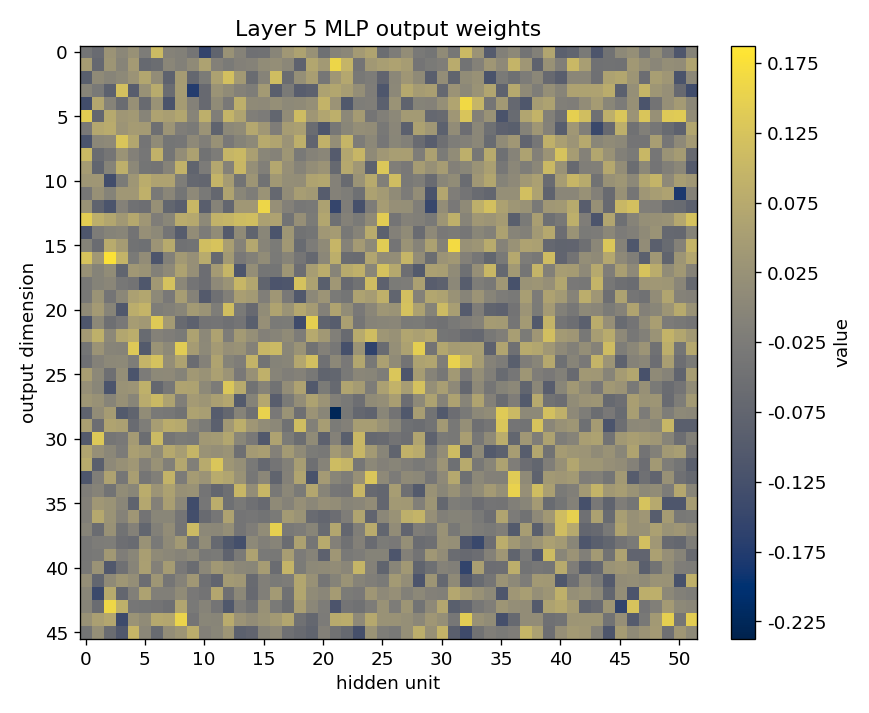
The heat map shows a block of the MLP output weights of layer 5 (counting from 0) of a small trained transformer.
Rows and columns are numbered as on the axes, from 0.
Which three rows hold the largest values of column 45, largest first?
5, 12, 6
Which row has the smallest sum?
38
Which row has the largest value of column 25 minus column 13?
17
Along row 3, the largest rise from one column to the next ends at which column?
3
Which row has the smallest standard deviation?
14
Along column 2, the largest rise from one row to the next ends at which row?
13
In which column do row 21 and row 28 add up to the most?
39
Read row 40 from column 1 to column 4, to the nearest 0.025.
0.025 -0.1 -0.05 0
